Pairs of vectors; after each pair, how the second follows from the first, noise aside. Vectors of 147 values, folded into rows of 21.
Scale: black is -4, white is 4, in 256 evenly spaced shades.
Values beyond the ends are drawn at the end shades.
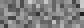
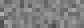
reversed, negated, shrunk.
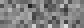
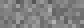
reversed, negated, shrunk.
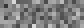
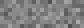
reversed, negated, shrunk.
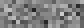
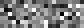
negated, scaled up.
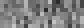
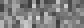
reversed, negated.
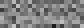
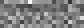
reversed, negated.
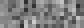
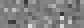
wrapped around, negated, partly zeroed.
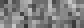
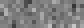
negated, partly zeroed.
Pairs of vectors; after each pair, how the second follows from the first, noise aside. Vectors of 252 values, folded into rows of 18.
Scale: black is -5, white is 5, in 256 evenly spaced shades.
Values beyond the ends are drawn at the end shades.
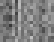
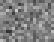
shuffled.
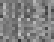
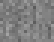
reversed, negated, shrunk.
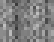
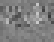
reversed, negated, partly zeroed.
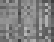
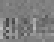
reversed, negated, partly zeroed.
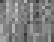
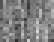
reversed.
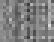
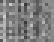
reversed.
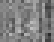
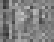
reversed.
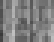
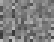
sign-scrambled.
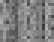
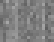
negated, shrunk.
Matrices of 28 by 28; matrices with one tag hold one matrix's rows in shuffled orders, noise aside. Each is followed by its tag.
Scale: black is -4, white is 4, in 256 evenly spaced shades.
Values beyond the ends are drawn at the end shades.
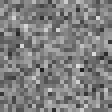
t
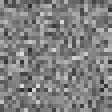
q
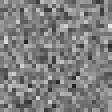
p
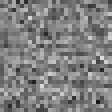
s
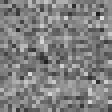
s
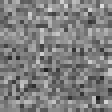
s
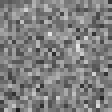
t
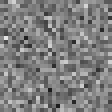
p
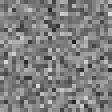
p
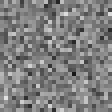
p
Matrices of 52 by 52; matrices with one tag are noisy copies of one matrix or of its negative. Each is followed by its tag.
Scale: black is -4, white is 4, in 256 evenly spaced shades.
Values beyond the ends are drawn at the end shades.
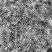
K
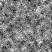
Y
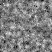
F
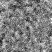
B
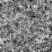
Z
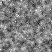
Y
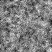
K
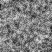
Z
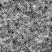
Z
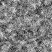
Y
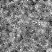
K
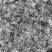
K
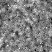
B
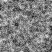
Z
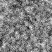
B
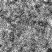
K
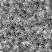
F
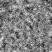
B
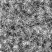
F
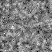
F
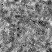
K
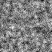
F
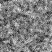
Z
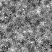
Y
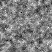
Y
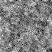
K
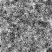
K
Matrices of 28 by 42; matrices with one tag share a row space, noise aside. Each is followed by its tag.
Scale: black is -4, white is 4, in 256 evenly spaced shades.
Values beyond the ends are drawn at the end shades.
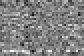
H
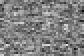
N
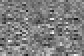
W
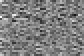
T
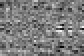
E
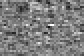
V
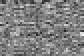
N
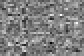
W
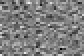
T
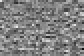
N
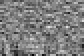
N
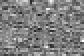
V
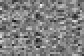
T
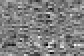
V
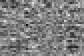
H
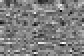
E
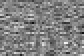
N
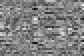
E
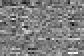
H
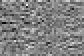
H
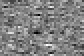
V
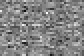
W
